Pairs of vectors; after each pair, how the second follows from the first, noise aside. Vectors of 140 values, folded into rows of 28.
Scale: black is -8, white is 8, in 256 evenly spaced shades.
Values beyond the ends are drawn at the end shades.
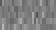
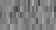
wrapped around, negated.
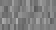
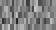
negated, scaled up.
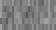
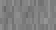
shrunk.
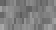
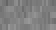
reversed, negated, shrunk.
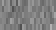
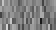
wrapped around, negated, scaled up.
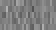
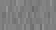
shrunk.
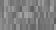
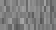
wrapped around, negated.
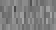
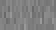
reversed, negated, shrunk.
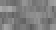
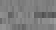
wrapped around, negated, partly zeroed.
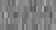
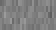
reversed, negated, shrunk.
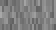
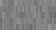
reversed, negated, shrunk.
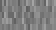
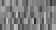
wrapped around, negated, scaled up.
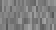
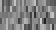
negated, scaled up.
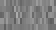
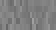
wrapped around, shrunk.
